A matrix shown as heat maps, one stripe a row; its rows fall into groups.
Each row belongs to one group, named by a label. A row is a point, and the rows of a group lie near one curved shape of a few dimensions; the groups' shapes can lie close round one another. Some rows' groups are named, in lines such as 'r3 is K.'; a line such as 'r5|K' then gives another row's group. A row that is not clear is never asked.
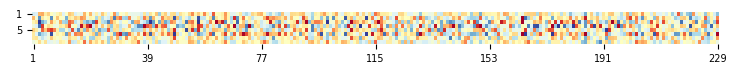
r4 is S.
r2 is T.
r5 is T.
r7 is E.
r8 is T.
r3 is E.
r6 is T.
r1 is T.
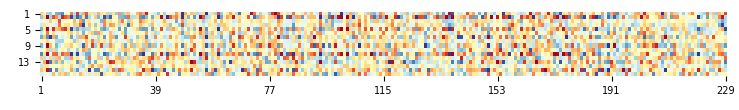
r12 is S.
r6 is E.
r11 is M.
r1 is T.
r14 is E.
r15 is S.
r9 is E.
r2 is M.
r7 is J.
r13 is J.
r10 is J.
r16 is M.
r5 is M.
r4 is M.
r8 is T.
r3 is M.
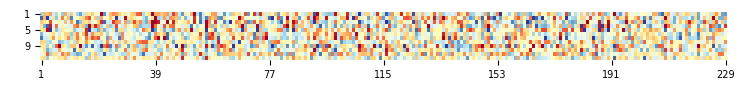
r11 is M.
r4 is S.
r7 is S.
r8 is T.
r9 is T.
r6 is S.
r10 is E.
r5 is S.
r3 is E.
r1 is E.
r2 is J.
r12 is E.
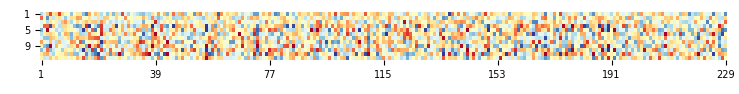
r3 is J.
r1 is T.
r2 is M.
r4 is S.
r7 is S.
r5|E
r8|M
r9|S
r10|E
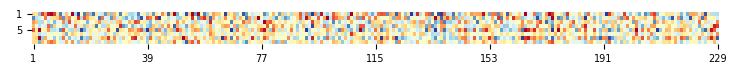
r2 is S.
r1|T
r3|T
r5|J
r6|T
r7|J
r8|T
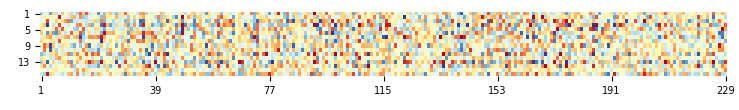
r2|T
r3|M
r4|E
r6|M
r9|S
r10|J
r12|T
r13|J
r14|S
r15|T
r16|E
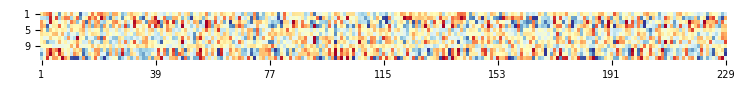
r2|J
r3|E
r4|E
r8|E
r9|T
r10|T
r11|T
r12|M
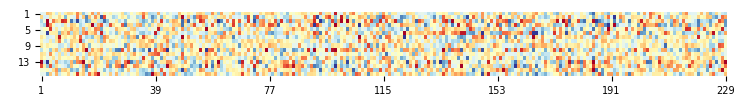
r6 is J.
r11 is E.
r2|E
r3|M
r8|M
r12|E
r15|M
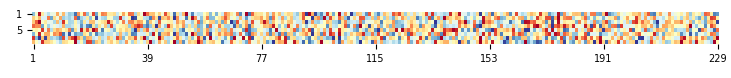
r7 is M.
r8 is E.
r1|E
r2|M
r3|J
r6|M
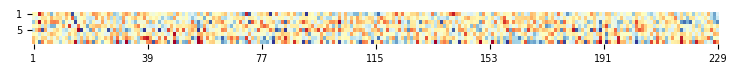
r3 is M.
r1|J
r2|M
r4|T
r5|S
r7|E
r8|E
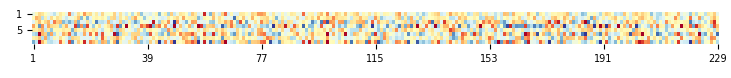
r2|S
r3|M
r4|E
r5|J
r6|T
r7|J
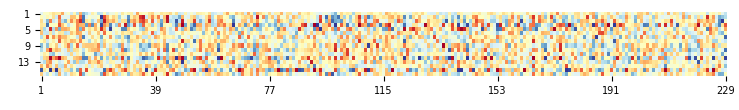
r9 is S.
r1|M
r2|M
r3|M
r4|E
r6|M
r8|T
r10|T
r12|T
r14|J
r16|M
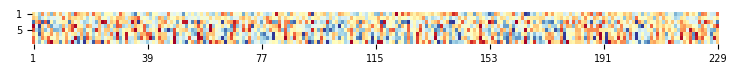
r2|T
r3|J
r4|M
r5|M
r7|E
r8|T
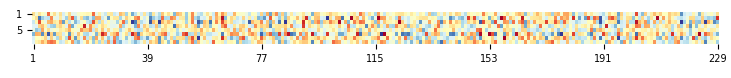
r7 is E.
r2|E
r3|M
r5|S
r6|J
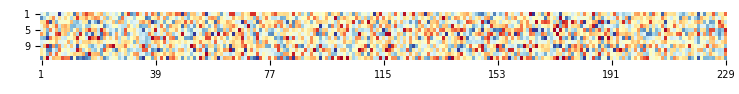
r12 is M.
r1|T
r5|J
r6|T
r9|J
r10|E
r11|S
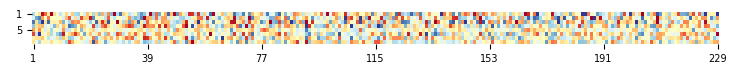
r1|T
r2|S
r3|J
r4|E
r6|M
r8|E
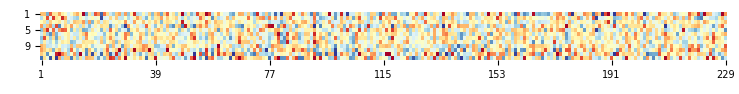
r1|E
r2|M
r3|E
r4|J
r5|M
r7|J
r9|T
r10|S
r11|T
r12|J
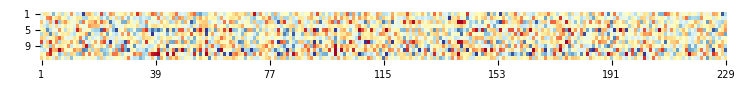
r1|E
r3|J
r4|S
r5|E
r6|S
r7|T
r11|E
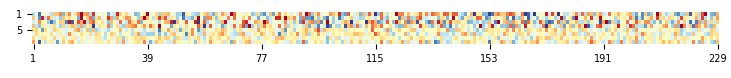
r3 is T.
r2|S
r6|E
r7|S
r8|M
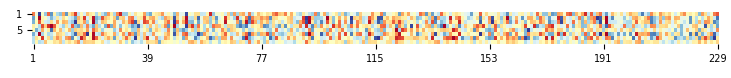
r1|M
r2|E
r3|E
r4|T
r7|J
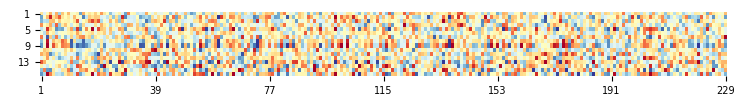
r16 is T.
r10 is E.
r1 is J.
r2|T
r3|S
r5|T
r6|E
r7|M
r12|T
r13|S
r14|E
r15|J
